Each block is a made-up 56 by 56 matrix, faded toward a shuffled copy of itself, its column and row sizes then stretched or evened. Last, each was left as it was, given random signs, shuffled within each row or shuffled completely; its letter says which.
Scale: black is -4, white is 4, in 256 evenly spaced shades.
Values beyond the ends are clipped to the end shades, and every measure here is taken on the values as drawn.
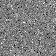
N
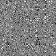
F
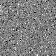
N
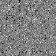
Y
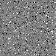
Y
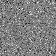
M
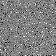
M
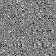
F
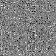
F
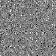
F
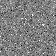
N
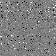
Y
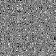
F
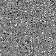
Y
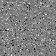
M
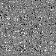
Y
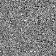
Y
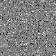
Y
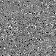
M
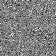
N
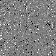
Y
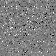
M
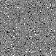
F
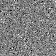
N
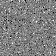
M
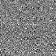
F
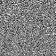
M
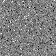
N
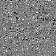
F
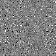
Y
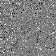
Y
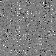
Y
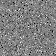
N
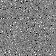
M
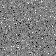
N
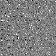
F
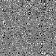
F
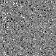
F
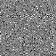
F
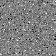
M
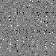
F
